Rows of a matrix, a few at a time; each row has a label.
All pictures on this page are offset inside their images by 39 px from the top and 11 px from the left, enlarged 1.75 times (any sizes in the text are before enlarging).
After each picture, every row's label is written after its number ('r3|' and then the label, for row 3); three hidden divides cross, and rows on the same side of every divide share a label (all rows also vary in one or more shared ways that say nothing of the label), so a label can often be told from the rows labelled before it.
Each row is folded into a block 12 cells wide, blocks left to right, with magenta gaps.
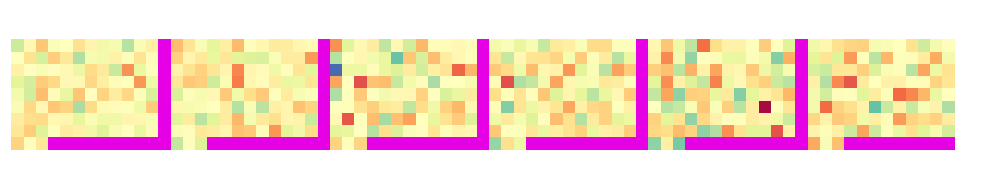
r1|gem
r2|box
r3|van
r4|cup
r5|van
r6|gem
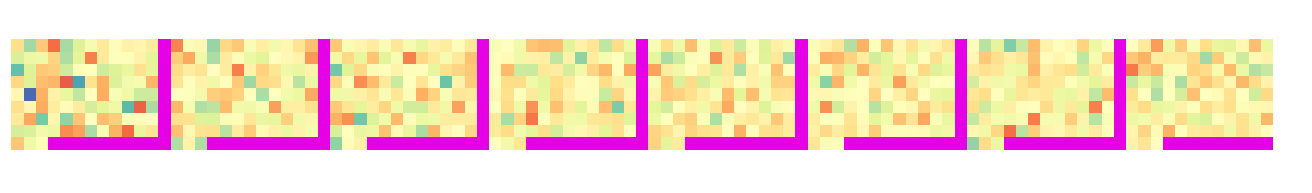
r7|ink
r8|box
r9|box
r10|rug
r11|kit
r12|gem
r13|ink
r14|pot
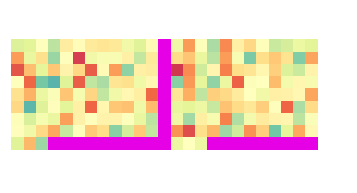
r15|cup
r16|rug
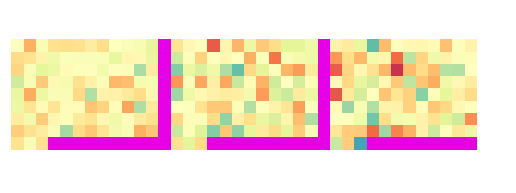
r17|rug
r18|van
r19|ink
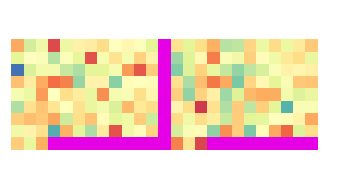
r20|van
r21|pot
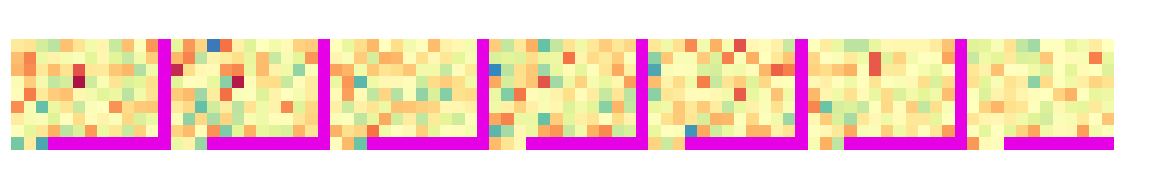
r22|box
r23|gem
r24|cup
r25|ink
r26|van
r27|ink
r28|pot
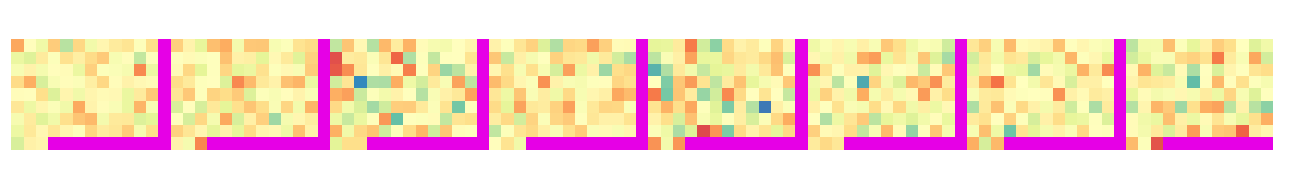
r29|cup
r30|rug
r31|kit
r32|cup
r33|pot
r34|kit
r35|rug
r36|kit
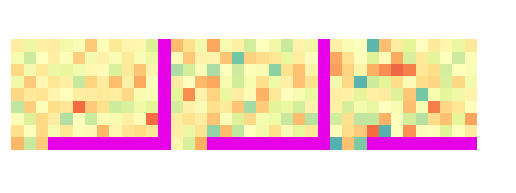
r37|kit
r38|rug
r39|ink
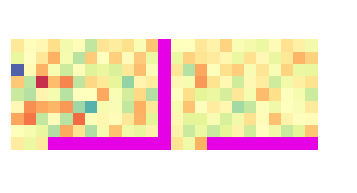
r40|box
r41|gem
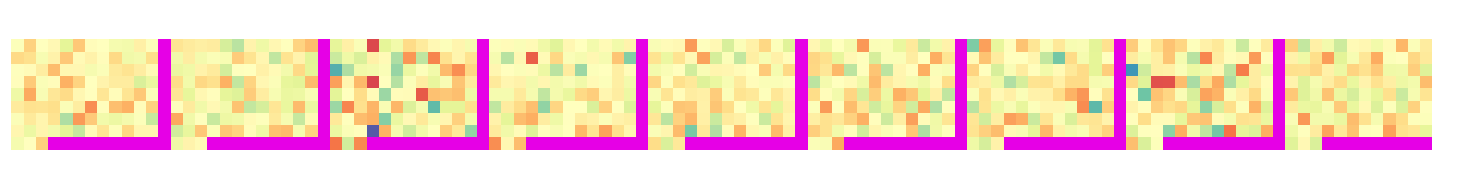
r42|van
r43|ink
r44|rug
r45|kit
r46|rug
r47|gem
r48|rug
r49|box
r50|ink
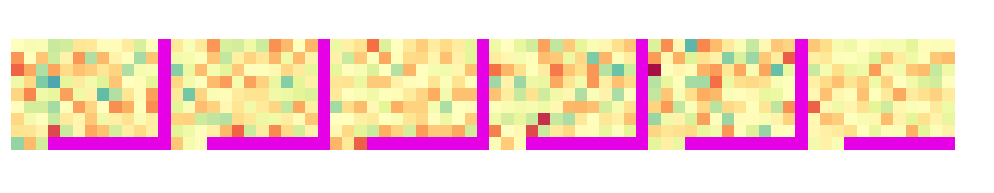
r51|cup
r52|ink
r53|kit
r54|pot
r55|gem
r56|box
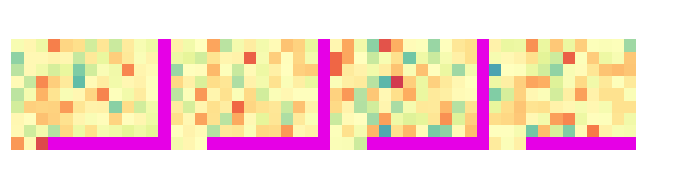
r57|rug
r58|cup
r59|gem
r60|van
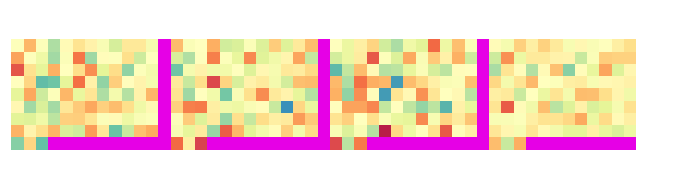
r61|cup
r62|pot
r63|pot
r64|gem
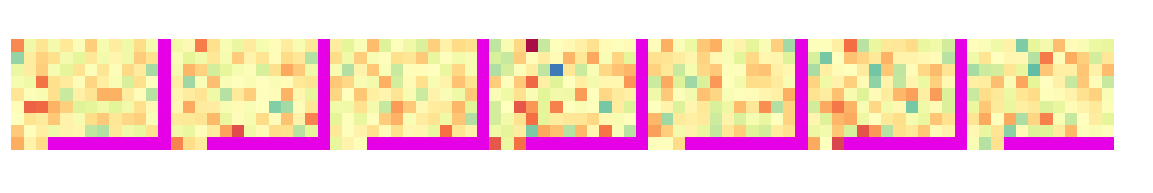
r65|gem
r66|pot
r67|cup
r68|kit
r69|rug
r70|kit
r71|van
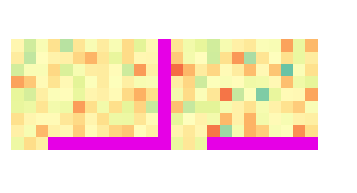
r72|cup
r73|cup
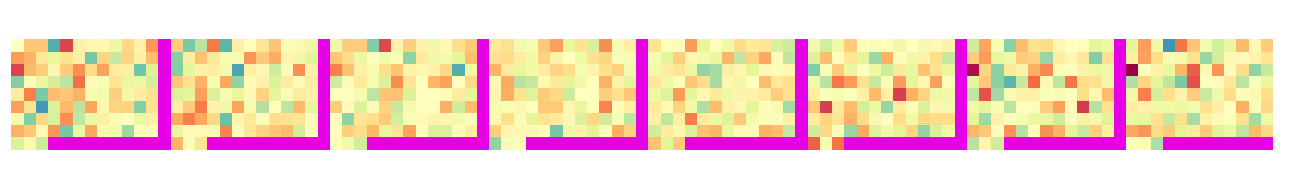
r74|gem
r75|cup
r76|gem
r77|van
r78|kit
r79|gem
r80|rug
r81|gem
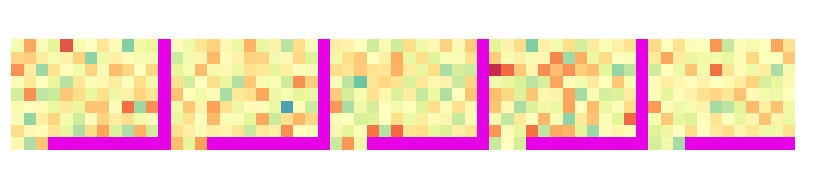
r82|rug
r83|pot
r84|ink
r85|pot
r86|box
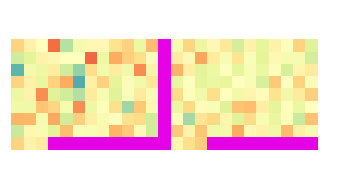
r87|cup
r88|kit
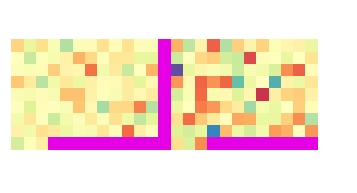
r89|cup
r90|van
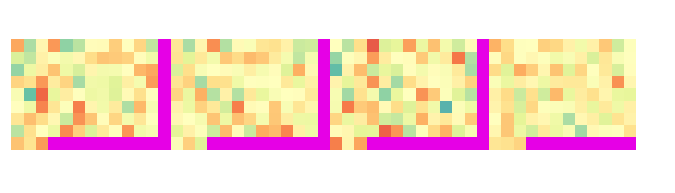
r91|cup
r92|cup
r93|pot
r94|gem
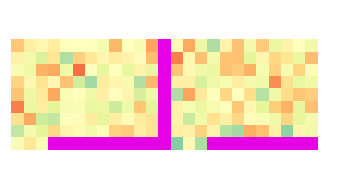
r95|ink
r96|van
